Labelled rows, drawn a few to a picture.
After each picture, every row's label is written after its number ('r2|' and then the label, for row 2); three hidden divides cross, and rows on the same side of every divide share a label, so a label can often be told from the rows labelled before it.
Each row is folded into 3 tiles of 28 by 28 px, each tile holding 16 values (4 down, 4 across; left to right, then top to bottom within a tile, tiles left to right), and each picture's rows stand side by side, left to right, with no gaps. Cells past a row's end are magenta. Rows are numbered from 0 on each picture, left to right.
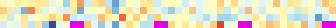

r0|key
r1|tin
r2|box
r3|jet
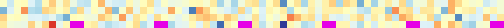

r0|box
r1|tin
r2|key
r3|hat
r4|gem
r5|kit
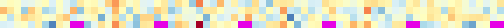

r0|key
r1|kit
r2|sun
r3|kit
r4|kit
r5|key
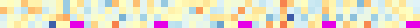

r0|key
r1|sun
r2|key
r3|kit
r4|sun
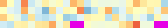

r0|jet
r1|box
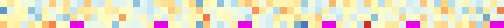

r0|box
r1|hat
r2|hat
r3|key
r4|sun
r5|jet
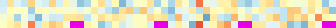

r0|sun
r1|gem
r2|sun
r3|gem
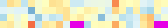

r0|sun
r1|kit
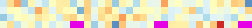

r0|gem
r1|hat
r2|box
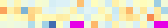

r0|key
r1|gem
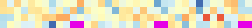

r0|key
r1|gem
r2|tin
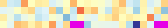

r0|jet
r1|key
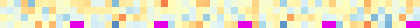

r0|jet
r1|hat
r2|kit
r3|hat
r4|kit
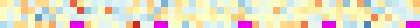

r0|jet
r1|box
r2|gem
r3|box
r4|hat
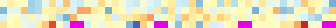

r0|box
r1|key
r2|hat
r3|box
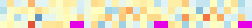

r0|sun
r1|gem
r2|tin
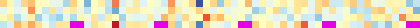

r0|kit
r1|sun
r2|hat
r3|box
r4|gem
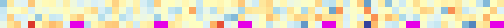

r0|sun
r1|kit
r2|box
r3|gem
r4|hat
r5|key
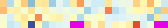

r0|hat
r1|box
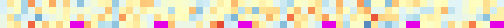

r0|sun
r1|tin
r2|box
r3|tin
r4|hat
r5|box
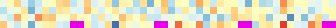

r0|tin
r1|hat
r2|sun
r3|kit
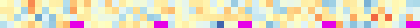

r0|kit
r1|jet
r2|key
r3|gem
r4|tin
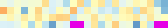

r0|key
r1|gem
